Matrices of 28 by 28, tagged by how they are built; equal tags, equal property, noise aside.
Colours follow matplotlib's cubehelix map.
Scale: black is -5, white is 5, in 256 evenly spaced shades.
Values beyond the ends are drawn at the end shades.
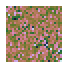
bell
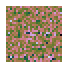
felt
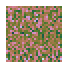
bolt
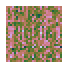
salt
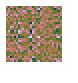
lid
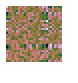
lid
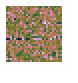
felt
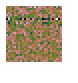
felt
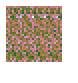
bolt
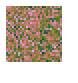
salt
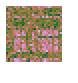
salt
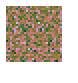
bolt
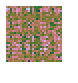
salt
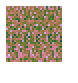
bolt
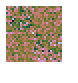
bell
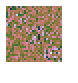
bell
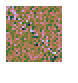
bell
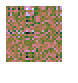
lid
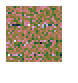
felt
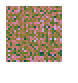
lid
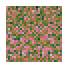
bolt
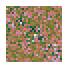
bell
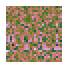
lid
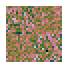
bell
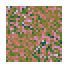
bell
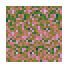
bolt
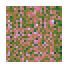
salt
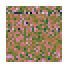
felt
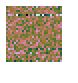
felt
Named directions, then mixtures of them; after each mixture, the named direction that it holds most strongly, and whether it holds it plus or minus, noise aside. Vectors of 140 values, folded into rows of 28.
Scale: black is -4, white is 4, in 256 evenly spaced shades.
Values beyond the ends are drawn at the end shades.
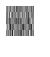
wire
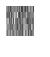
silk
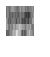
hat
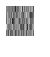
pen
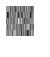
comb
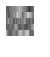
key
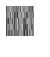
silk, minus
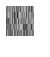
silk, minus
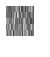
silk, plus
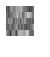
key, plus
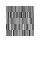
wire, minus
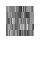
pen, minus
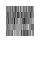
comb, plus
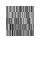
wire, plus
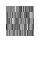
pen, minus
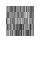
comb, plus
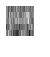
hat, minus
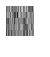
silk, minus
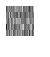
wire, minus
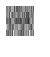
wire, plus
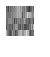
key, plus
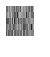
silk, minus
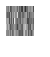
silk, plus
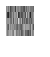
comb, plus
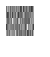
pen, minus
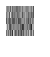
wire, plus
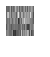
comb, minus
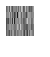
silk, minus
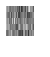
silk, plus
